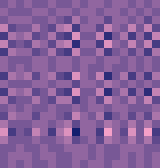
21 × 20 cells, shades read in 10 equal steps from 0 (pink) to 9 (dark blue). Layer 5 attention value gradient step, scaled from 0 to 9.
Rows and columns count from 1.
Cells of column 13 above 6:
2
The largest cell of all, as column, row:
10, 17
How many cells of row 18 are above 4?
11
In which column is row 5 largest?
14
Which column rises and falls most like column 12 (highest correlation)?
15
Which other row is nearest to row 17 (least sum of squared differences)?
6
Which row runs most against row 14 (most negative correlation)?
9
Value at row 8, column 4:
5
